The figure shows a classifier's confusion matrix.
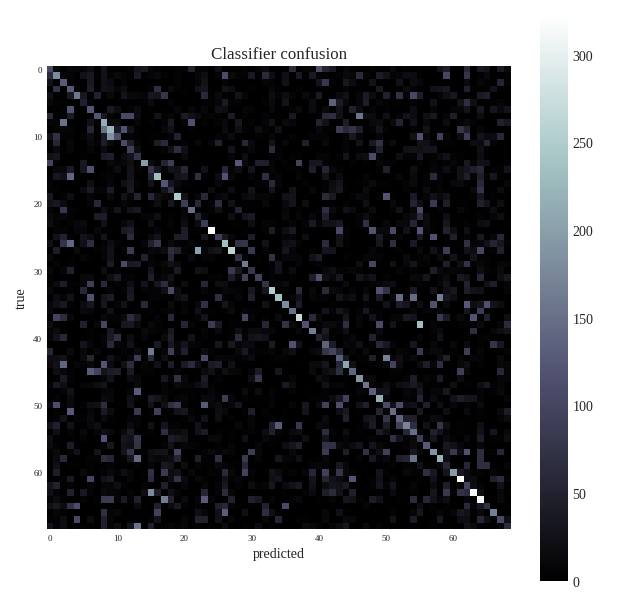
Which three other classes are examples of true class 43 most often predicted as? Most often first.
50, 23, 13
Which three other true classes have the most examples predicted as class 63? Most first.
37, 39, 15
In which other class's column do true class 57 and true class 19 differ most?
62
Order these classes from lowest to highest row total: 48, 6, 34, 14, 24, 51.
48, 6, 51, 14, 24, 34
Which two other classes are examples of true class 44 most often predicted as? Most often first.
2, 8
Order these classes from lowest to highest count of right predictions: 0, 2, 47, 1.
0, 2, 47, 1
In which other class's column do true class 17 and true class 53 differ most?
34
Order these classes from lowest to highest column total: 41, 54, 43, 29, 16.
29, 16, 43, 54, 41
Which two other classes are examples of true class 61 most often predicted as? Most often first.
45, 6
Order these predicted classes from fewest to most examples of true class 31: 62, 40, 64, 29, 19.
19, 62, 64, 29, 40
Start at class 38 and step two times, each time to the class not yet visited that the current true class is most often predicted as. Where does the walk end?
8
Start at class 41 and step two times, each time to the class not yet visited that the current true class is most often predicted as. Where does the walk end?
64
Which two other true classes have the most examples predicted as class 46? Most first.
7, 1
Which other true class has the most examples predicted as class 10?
40
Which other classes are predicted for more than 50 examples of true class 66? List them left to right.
8, 16, 26, 32
